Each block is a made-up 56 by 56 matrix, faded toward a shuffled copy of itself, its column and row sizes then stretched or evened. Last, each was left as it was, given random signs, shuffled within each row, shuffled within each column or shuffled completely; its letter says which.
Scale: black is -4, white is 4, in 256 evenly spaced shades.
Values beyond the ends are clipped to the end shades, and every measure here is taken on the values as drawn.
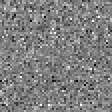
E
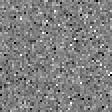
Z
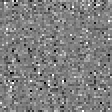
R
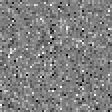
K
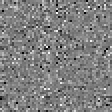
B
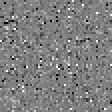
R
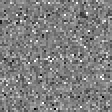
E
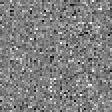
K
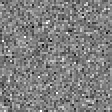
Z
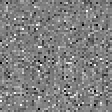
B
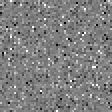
Z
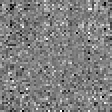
B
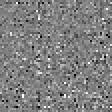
R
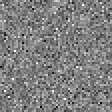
Z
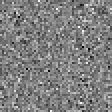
K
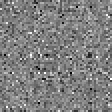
B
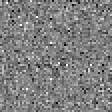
E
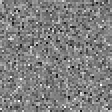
Z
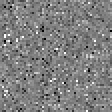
K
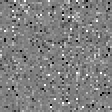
K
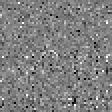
R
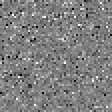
E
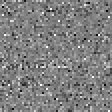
E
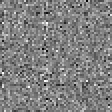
R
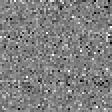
E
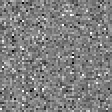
K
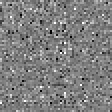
R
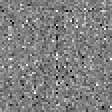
B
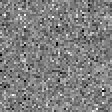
K
